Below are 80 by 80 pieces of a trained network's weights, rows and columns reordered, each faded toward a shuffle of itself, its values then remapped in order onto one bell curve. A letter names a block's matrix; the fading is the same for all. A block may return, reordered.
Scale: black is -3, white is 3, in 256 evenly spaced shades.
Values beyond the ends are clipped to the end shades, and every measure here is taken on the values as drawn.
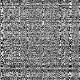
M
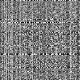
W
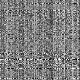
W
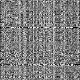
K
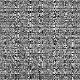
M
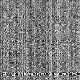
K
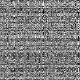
M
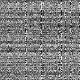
M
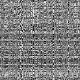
M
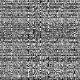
M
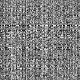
K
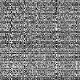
M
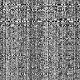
W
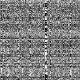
M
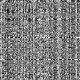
K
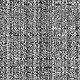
K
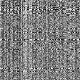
K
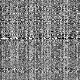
K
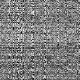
M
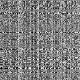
W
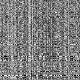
W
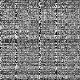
M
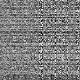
M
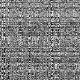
M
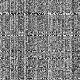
W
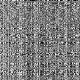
W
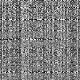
K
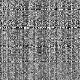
K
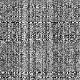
K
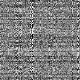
M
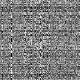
M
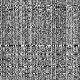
W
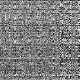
M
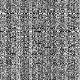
W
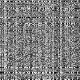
K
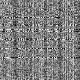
K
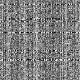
K
